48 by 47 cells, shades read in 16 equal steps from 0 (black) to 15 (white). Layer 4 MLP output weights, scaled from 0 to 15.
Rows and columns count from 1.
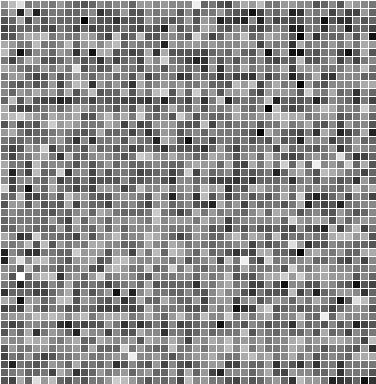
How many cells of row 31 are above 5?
39
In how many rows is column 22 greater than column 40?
28
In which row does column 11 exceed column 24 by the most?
18
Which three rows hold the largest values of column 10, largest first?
9, 32, 11
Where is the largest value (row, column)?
35, 3
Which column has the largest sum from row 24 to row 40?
20
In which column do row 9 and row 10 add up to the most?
10
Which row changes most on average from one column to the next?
7
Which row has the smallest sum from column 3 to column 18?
13
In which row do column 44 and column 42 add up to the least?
48
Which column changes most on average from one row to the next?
38
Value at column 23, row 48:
4
